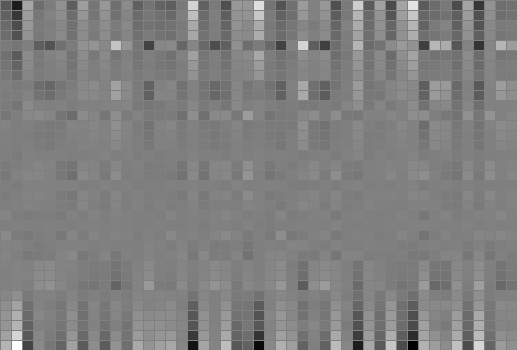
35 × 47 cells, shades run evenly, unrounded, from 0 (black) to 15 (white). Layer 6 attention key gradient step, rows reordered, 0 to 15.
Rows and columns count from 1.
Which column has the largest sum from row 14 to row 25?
11
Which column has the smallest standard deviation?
32
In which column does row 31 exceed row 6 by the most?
2
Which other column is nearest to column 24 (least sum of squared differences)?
18
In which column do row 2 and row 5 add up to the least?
44
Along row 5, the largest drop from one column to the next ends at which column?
29
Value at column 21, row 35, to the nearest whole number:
11
